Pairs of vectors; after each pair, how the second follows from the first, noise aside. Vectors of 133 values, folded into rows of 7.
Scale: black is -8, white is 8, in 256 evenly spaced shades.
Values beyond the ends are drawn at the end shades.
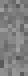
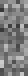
negated, scaled up.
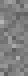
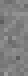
negated, shrunk.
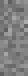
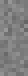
negated, shrunk.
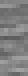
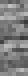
reversed, scaled up.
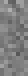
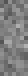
wrapped around.
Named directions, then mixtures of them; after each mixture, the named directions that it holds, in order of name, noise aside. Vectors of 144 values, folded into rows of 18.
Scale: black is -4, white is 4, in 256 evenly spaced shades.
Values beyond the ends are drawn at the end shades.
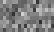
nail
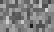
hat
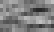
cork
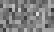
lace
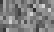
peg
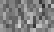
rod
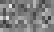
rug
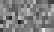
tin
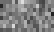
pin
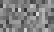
lace.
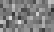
lace, tin.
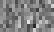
cork, lace, rod.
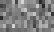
pin, rod.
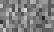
lace.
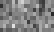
pin.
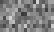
nail, peg.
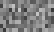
lace.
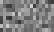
peg, rug, tin.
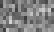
cork, lace, peg.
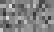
rug.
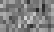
cork, hat, rod.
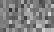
lace, rod, tin.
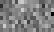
pin.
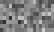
rug, tin.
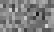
lace.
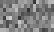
nail, tin.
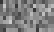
hat, lace, peg.
